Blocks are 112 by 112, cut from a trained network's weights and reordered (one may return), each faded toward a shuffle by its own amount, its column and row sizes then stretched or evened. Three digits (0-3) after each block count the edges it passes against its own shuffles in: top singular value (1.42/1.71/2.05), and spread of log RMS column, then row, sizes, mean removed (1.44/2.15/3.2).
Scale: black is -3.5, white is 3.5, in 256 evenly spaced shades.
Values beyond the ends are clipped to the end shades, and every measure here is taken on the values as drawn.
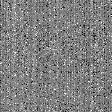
2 1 1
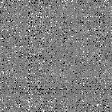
0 2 2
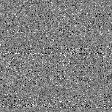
0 0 2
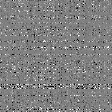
1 2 3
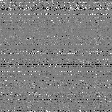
2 0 3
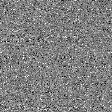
0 0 2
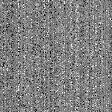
2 2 0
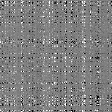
3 3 3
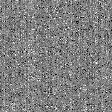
1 0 1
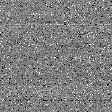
0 1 1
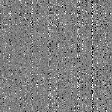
2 3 1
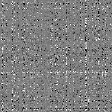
1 3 2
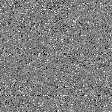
1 0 2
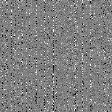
1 3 0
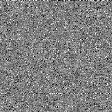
1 1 1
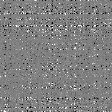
1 2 3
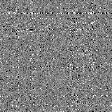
1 2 2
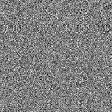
2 1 1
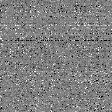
1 1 2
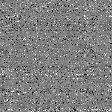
0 0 2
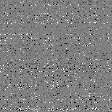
0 2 3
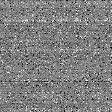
2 1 1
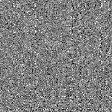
2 1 0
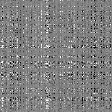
3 3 3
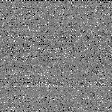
1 1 2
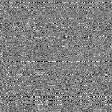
3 0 3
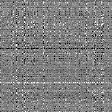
3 3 2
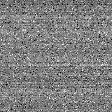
2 1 0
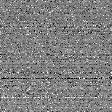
2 0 2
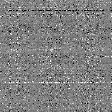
2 2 2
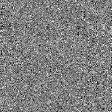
2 2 0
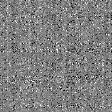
1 1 2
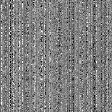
3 3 0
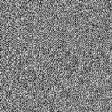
3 1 0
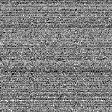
3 0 1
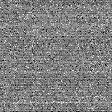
2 1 0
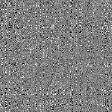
0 3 2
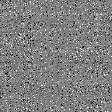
0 2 0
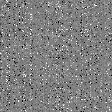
0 2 1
